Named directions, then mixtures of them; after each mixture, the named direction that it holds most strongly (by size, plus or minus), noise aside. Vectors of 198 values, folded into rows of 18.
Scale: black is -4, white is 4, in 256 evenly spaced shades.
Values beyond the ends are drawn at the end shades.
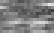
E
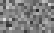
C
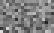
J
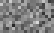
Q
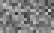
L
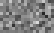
Q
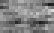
E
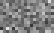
J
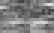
E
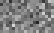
Q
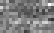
E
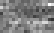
E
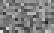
J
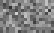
L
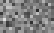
C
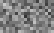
L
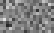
C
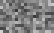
J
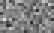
C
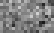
Q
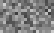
L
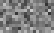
L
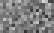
Q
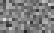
C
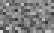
J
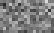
L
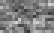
E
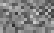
L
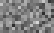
Q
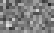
C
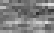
E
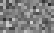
C
